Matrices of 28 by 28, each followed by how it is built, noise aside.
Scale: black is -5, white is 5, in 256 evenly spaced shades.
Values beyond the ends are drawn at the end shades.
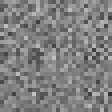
low rank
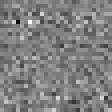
uneven rows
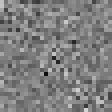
block diagonal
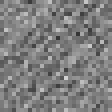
Hankel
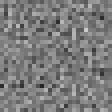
repeating rows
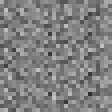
repeating rows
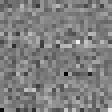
uneven rows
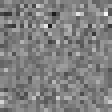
uneven rows
